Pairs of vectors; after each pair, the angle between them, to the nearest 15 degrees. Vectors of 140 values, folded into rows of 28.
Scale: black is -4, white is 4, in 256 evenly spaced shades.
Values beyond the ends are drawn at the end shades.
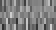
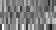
135 degrees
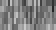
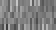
60 degrees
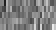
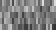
105 degrees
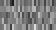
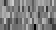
135 degrees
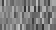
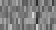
105 degrees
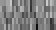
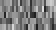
45 degrees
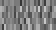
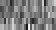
90 degrees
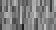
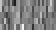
135 degrees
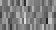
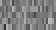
60 degrees
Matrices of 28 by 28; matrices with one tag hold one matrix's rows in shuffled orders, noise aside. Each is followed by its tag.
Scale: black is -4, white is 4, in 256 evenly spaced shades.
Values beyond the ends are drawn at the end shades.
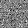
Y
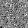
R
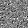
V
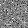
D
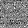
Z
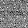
Z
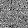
Y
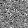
R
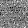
Z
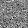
D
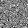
V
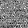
Z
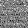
Z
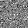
V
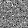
D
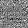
Z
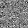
V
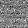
Z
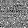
Z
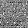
Z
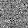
Y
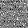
Z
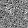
R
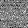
Z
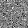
D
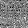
Z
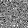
V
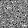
D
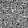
D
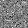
D
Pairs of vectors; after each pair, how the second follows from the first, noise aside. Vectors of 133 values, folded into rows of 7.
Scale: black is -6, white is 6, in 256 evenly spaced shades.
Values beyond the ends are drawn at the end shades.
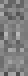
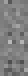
reversed, partly zeroed.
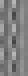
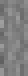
wrapped around, shrunk.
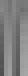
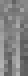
negated.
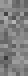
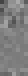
wrapped around, partly zeroed.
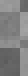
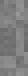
wrapped around, shrunk.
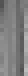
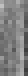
negated.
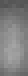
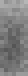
negated.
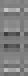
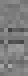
reversed, partly zeroed.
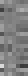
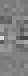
wrapped around, partly zeroed.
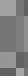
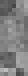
negated.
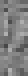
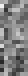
wrapped around, negated, scaled up.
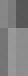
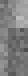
negated.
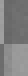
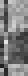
wrapped around, negated, scaled up.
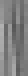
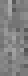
reversed, negated, partly zeroed.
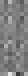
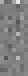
reversed, partly zeroed.
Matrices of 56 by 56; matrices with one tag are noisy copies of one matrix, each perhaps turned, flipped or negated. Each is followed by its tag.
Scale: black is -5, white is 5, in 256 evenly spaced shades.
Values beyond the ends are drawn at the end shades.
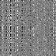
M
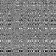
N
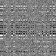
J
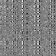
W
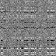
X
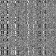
X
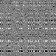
N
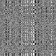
J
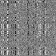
X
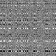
N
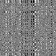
J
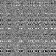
N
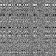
N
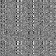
W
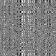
J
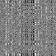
J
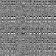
W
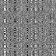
N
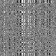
J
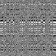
J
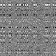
N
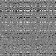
M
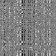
J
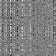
M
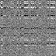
X
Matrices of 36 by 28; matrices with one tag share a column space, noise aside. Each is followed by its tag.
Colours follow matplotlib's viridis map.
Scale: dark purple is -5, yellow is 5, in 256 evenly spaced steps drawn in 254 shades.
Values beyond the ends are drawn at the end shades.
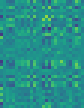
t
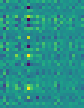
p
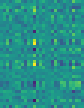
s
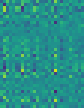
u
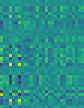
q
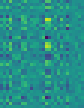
p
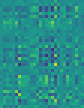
q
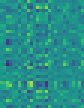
s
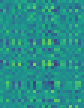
s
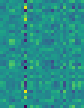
s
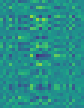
p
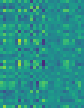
s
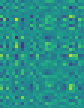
p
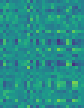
s
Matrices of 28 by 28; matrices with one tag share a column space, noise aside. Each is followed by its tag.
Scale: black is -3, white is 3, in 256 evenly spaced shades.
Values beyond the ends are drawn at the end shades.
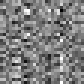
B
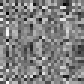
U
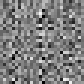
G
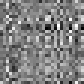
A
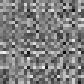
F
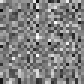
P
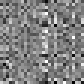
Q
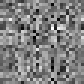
A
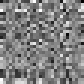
P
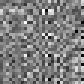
B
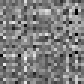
B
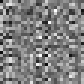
B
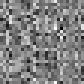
A
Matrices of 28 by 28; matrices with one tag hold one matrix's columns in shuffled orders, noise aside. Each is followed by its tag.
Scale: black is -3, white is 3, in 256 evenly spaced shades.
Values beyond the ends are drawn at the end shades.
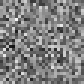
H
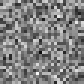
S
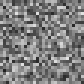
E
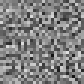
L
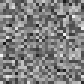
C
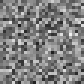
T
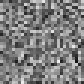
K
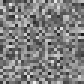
C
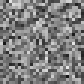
S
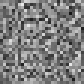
S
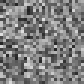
H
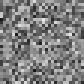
T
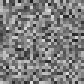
C
